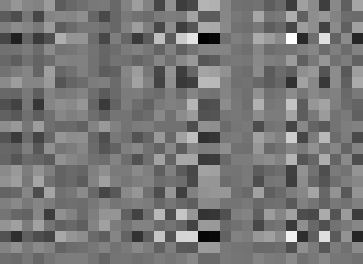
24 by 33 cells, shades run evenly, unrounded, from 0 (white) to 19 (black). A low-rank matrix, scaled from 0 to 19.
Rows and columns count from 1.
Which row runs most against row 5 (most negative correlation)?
20
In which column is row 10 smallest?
27
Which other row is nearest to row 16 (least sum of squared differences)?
23
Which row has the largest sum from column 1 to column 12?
4
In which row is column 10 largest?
10
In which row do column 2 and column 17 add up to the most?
18
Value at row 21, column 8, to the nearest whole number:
12
